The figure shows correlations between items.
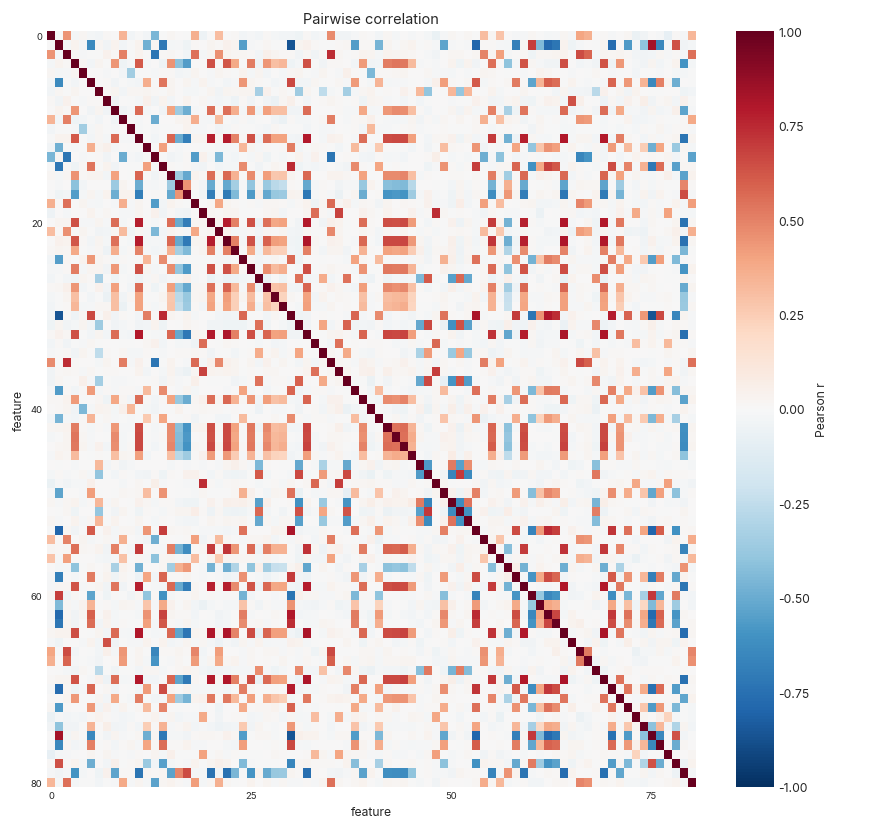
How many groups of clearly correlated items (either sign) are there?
7
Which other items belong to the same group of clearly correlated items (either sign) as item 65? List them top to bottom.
7
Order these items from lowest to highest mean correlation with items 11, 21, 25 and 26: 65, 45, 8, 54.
65, 54, 45, 8
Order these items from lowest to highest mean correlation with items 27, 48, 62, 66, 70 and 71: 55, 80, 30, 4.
4, 80, 55, 30
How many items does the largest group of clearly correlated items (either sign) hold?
26
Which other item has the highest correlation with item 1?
75
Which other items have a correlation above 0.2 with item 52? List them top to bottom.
6, 46, 50
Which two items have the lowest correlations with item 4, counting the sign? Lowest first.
40, 10
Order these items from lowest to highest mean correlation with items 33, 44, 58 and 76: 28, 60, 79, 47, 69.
60, 79, 47, 28, 69
